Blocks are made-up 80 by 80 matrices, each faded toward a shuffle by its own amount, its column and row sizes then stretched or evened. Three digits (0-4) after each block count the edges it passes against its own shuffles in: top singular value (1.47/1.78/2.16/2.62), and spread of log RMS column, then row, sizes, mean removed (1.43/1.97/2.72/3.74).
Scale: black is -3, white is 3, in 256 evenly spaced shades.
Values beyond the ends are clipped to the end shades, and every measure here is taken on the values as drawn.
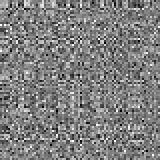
4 2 2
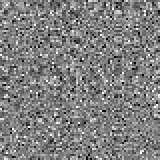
3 0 0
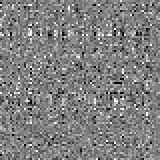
3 2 2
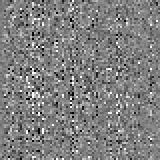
2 3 1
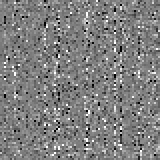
1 3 0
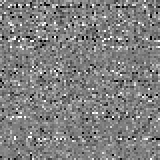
0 1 3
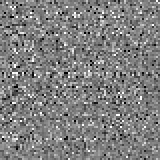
2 1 2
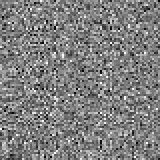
3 1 1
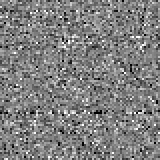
1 0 2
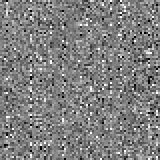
1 3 0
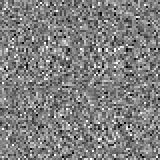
3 1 1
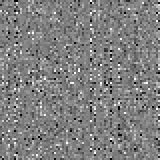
1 3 1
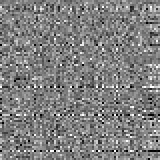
4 2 3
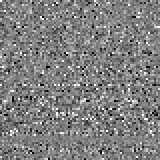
0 0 3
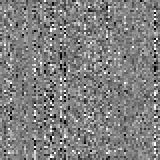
1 4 0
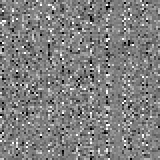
1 3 0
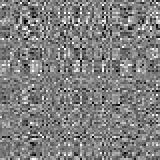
4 2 3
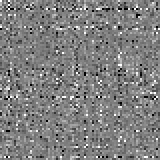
2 3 3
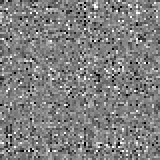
1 2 2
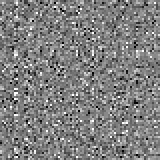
3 2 0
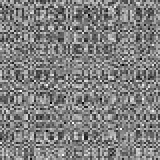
4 0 1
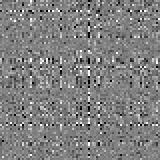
4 3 3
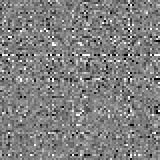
3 2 3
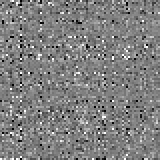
0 3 3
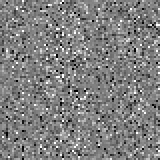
1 2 0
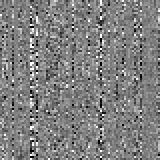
3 4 0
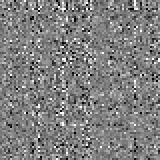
2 3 2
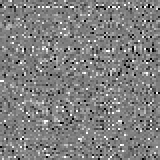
3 0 2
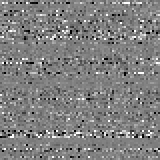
0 0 4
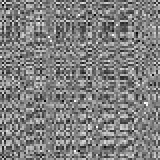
4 3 1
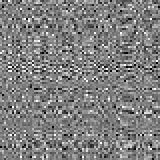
4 0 3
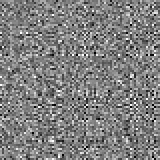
4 2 2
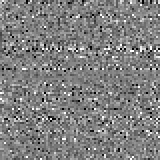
2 0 3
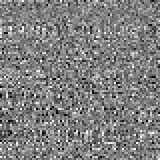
3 1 3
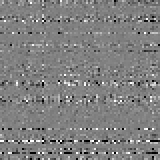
3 1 4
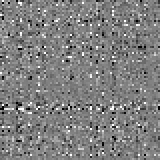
1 3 3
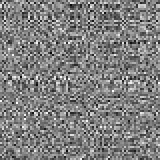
4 0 2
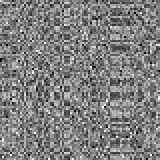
4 0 0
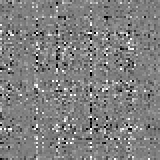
0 3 3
